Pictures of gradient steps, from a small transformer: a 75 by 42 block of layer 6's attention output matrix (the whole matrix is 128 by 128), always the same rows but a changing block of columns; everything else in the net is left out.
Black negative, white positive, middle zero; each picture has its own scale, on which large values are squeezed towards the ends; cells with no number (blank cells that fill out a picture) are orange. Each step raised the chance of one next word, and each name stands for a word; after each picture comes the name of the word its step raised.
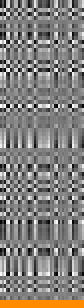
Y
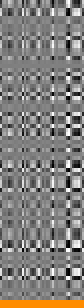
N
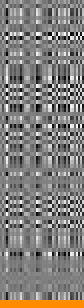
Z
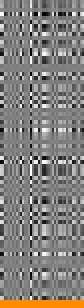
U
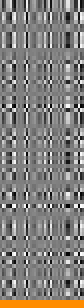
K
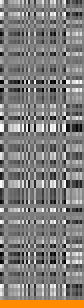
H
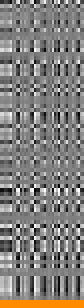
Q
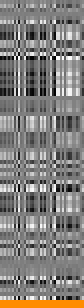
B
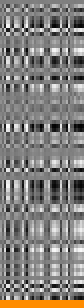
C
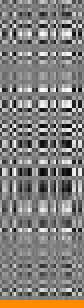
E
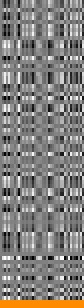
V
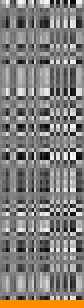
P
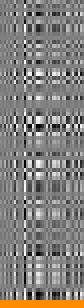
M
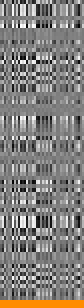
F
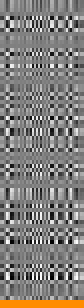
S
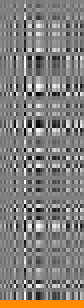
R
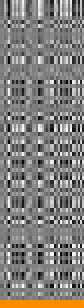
H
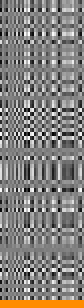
E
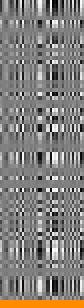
P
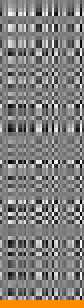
U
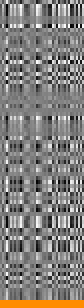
F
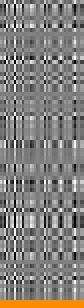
F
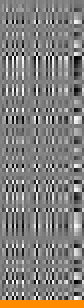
B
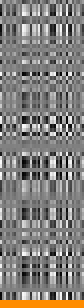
M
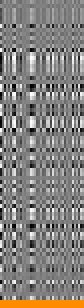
R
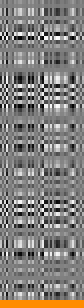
Z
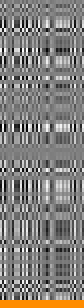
C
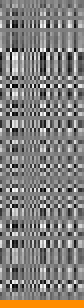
R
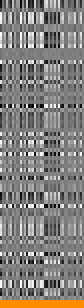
K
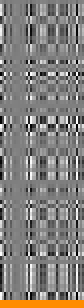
M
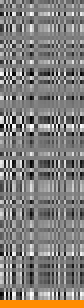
M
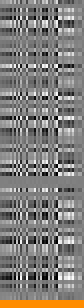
S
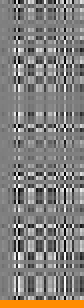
Q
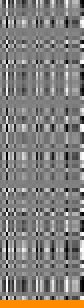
P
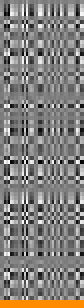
U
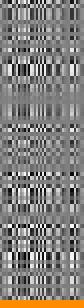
Q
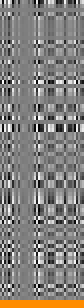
H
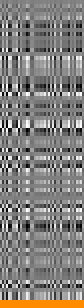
R
